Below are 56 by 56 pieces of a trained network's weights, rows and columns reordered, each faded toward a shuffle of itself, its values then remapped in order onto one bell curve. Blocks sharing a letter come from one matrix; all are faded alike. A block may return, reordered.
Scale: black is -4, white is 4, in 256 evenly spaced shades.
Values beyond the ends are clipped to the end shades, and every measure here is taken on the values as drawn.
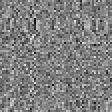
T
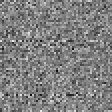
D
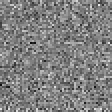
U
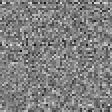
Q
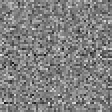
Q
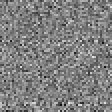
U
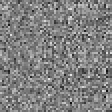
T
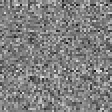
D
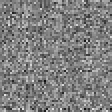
Q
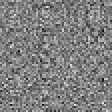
T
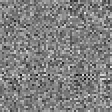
D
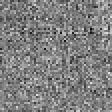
D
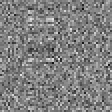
T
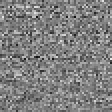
U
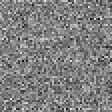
U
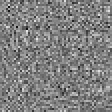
T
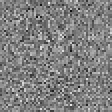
T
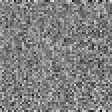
D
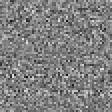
U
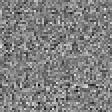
U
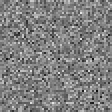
U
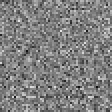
Q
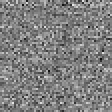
U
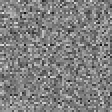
D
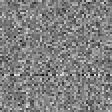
Q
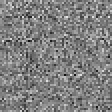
Q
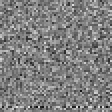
Q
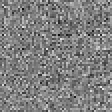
Q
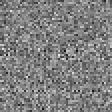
U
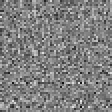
D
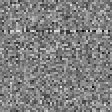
D
